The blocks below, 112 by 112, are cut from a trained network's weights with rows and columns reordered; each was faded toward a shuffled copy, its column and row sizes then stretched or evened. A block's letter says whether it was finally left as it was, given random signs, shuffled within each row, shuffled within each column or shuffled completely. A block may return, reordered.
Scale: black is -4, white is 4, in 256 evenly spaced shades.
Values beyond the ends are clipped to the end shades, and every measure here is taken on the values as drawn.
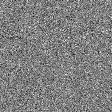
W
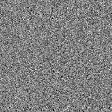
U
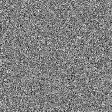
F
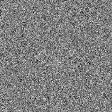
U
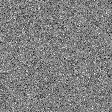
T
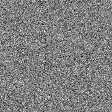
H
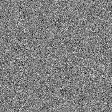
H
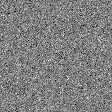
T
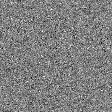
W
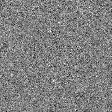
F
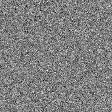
W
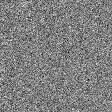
T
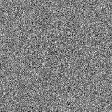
U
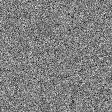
T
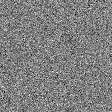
T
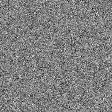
W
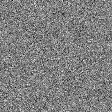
H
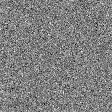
T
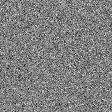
W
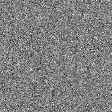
F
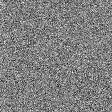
T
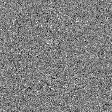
F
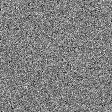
T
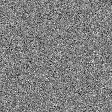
T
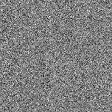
U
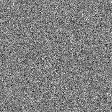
H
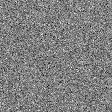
T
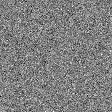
T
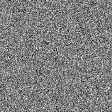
F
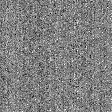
H
